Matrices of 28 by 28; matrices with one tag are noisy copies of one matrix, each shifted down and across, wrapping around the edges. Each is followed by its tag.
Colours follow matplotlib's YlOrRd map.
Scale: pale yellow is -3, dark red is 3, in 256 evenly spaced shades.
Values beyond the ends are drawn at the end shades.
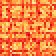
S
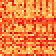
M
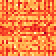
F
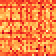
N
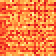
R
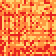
F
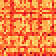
S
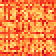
N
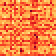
R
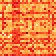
R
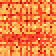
N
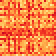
N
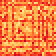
F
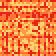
F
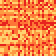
F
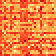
R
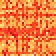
N
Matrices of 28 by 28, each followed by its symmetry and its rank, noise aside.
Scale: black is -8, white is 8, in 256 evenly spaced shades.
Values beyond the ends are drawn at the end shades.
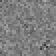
symmetric, rank seven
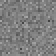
symmetric, rank eight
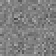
no symmetry, rank seven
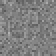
antisymmetric, rank eight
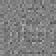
no symmetry, rank six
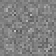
symmetric, rank seven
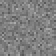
no symmetry, rank eight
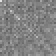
symmetric, rank seven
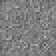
symmetric, rank seven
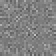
symmetric, rank eight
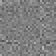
no symmetry, rank six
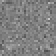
no symmetry, rank seven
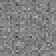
no symmetry, rank eight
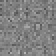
no symmetry, rank seven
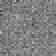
no symmetry, rank seven
